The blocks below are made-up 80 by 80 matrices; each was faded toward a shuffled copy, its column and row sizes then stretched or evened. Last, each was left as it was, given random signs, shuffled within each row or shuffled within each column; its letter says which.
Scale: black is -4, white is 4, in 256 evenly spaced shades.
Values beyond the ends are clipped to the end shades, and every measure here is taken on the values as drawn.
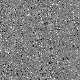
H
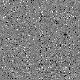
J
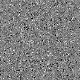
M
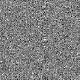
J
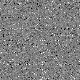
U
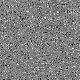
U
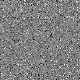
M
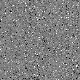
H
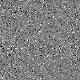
M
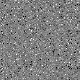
J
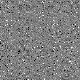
J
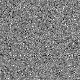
U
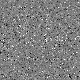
U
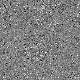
M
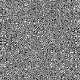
J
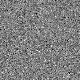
U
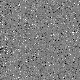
H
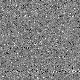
U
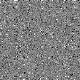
J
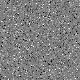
H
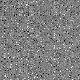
J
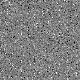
H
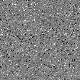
U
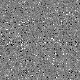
M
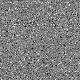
U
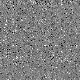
J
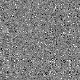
J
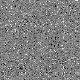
J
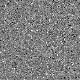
H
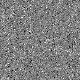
H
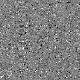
J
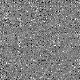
J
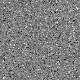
H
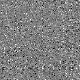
J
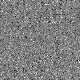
U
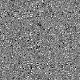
J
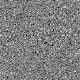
M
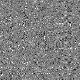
J
